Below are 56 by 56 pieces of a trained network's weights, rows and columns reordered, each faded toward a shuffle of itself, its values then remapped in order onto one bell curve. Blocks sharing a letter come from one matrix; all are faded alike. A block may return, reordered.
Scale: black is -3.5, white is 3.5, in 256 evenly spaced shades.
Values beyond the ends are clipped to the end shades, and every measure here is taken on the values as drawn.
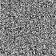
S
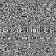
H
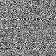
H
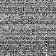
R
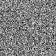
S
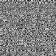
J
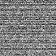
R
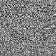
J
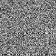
H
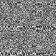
J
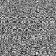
H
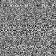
J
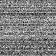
R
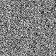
S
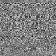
H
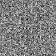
S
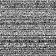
R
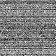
R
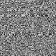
J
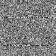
S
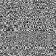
H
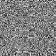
H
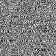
H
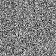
S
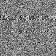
S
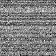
R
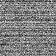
R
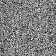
S
